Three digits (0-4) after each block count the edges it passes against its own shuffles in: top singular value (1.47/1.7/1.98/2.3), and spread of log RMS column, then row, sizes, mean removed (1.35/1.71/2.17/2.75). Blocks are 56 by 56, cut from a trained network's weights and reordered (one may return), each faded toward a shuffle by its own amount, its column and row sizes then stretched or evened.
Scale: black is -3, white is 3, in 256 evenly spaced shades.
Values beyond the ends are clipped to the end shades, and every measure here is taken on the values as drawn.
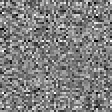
3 2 2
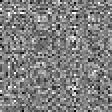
3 3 1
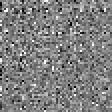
1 3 1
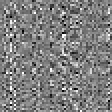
3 4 1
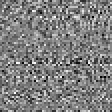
3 0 4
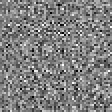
3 2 2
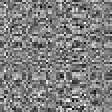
4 3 1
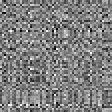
4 2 2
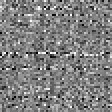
1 0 4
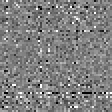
1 2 3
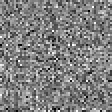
1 1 2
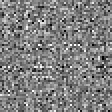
1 1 3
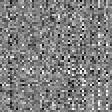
3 4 3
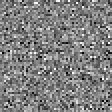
0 1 2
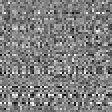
4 1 4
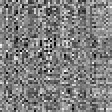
3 3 2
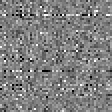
3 3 3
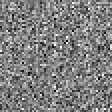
0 3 1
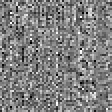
2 3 0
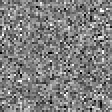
0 3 1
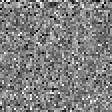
1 0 1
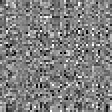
3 4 2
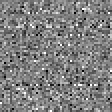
0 0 3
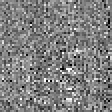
1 2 2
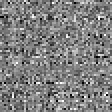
1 0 4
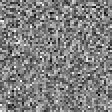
1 0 0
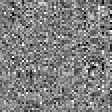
1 3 1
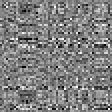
4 1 4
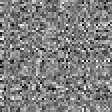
3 3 3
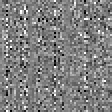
2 4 0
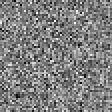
1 2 0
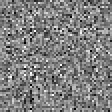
0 2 1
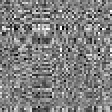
4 2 4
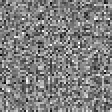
3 2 1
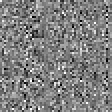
1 4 1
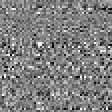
3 2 4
